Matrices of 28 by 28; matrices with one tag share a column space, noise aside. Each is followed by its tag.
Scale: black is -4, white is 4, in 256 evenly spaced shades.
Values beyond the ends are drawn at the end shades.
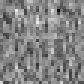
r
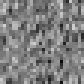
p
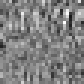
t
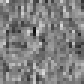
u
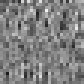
t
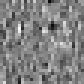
u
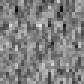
u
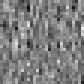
u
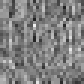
p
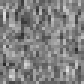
r
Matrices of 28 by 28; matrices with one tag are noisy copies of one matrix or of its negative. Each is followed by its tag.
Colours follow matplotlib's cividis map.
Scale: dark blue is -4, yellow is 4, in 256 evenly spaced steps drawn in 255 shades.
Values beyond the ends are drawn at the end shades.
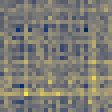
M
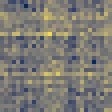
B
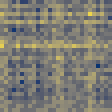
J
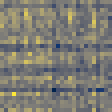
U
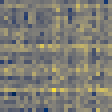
U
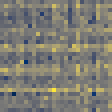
U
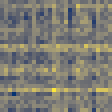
U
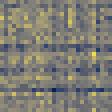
U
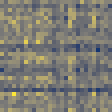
U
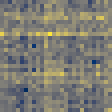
B
